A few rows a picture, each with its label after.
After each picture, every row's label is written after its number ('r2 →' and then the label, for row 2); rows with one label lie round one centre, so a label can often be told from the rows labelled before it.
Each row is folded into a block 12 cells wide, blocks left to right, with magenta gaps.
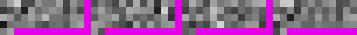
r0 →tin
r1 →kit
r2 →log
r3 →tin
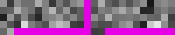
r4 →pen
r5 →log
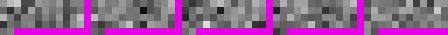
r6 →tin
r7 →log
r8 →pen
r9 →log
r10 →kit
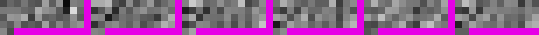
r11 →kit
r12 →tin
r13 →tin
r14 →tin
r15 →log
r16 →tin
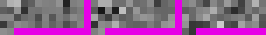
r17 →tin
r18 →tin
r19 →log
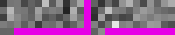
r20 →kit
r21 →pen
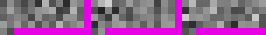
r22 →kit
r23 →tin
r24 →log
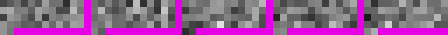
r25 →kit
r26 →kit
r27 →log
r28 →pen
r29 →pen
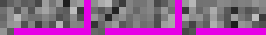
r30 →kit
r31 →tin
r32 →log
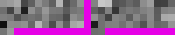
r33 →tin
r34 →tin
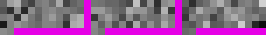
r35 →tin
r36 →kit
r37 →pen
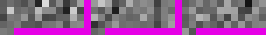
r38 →kit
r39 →tin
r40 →kit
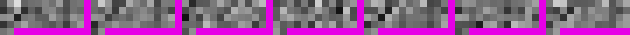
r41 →tin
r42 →tin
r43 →pen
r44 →kit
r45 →tin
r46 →log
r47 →tin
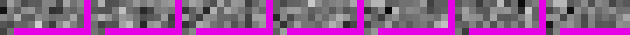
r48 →log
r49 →log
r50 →tin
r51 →pen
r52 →tin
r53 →kit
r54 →tin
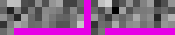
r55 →tin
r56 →tin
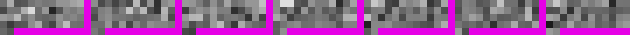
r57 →log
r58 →kit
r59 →log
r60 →tin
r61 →tin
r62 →kit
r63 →tin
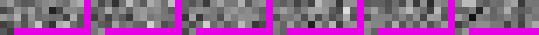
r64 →log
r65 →pen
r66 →pen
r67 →kit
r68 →kit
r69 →tin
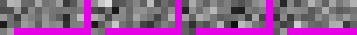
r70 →tin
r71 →tin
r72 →log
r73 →pen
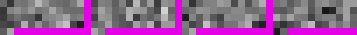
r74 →pen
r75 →kit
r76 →pen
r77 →log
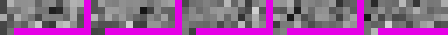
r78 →log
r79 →log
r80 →kit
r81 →tin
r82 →pen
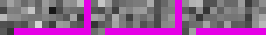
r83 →log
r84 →tin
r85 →tin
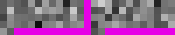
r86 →kit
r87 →tin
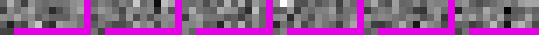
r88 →log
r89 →kit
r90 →kit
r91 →tin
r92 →log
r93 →log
